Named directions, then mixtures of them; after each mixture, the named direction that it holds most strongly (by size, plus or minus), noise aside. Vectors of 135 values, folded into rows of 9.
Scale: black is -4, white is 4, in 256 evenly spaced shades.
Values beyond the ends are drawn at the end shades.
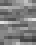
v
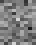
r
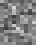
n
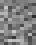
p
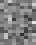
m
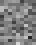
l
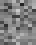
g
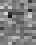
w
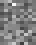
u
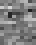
w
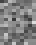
m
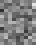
m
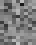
g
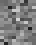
r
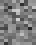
g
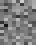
g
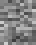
g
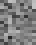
g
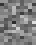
n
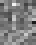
u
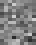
u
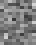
m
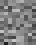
p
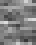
v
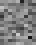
l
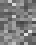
u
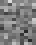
m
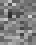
u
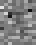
w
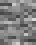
v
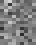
u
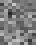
u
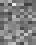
u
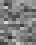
v
